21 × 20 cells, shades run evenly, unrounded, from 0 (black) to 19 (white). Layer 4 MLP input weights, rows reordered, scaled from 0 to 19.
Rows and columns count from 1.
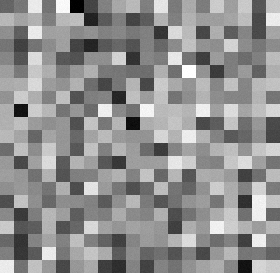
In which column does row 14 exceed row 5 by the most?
15
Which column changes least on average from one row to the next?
4
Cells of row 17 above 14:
2
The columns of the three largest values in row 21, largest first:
1, 19, 20
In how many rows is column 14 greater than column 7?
12
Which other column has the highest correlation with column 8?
11
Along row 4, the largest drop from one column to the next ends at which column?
6
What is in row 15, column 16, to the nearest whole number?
15
